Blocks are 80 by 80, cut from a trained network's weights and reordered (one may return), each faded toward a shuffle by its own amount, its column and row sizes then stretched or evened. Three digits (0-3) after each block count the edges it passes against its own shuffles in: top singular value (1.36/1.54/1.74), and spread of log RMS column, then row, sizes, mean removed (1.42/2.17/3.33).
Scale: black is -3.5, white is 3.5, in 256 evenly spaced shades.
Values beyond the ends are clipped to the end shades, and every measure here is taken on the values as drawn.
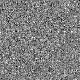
1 0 1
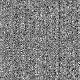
1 1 0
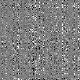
1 3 2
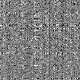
2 1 2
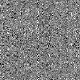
2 2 1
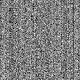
2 0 0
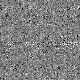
0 0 2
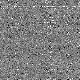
0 1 1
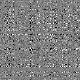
2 2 3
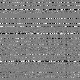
3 0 3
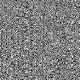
2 1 1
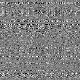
3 0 3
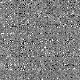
0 1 2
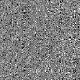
2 2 0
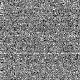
1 1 0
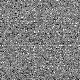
0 0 0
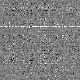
3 1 2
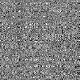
3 1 2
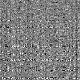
2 0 2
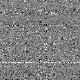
1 1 2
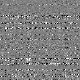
1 1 3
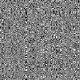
3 2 1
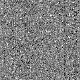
0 1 0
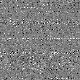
0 1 2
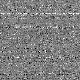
1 0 2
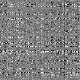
3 1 3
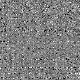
0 0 2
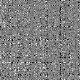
1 2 2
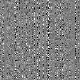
3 3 1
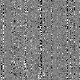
1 3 1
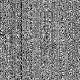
3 2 0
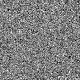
0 0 0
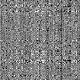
3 1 2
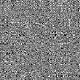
3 1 2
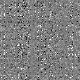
0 2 1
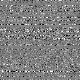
0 0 3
